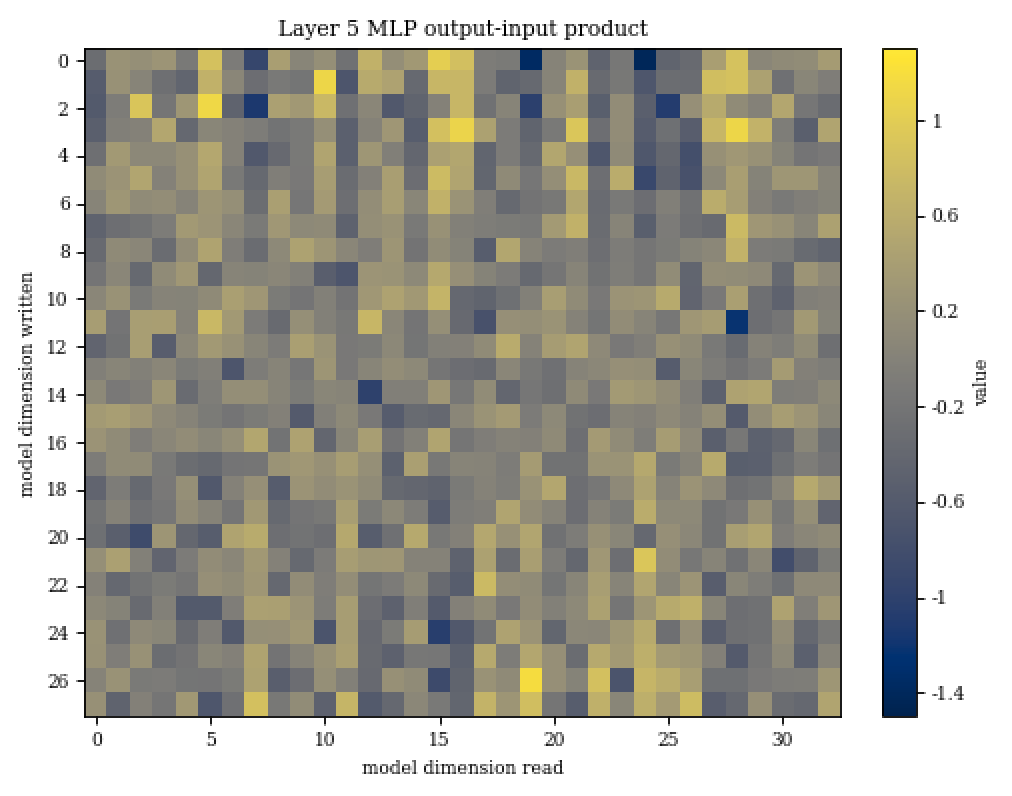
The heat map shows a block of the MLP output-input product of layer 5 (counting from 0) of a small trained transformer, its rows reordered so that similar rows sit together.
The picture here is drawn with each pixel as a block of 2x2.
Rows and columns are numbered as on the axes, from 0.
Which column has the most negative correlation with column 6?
30
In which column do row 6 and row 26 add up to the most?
19
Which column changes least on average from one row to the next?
22
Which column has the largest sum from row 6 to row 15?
15
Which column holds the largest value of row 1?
10
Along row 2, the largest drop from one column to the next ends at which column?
6
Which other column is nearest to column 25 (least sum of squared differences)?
7
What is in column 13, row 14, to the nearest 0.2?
0
